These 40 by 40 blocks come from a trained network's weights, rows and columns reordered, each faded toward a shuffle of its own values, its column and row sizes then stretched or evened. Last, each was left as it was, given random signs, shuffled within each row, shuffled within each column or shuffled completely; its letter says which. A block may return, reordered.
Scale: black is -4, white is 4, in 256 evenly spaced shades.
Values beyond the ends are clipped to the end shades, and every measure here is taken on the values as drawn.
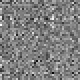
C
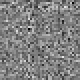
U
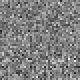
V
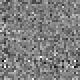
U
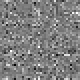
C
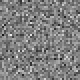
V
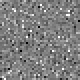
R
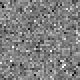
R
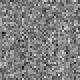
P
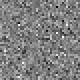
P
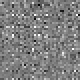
C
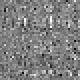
C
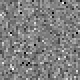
R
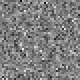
R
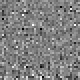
U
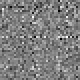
U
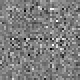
U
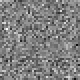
V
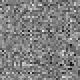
C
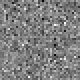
P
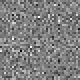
C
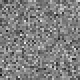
R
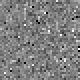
P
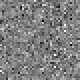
P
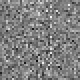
P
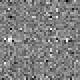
U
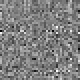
C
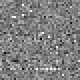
V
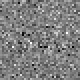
V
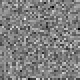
V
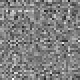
C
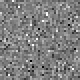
R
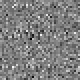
C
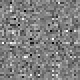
C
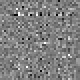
C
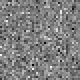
P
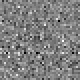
V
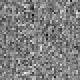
P
